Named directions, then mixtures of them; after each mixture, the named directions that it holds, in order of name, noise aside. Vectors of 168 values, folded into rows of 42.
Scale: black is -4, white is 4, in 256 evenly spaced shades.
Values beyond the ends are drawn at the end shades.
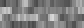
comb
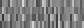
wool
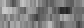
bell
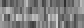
comb, wool.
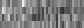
bell, wool.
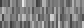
comb, wool.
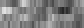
bell, comb.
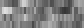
bell, comb.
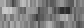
bell.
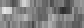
bell, comb.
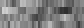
bell.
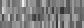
bell, wool.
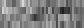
bell, wool.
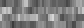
comb.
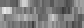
bell, comb.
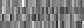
bell, wool.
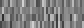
wool.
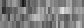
bell, wool.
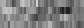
bell.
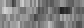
bell.
